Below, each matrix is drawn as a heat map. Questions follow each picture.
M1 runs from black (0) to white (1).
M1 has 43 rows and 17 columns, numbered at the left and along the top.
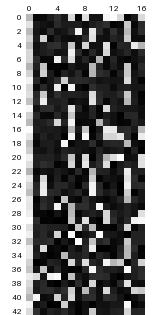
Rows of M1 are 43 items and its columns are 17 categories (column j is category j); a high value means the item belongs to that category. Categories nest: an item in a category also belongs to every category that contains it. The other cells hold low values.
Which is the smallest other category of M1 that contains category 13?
12
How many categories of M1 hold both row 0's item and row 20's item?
7
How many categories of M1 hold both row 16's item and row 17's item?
6
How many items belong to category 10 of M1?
4
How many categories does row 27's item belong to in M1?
4
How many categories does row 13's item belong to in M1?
3
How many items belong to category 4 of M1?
7
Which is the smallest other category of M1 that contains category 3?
1
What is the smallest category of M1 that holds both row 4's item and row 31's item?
6
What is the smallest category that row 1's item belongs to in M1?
14
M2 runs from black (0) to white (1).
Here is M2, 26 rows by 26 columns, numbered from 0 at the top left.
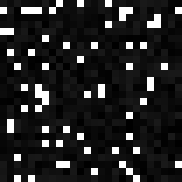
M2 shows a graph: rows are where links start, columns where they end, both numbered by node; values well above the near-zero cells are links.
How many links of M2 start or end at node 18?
9
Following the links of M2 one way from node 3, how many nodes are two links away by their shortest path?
5
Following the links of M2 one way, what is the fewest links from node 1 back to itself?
2
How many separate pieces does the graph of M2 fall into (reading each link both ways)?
2
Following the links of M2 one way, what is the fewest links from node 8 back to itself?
6
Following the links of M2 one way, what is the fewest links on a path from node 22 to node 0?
4
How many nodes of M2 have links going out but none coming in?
1
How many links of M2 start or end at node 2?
5
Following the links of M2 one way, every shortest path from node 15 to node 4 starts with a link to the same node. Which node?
node 5
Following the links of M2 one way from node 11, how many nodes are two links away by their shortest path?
3
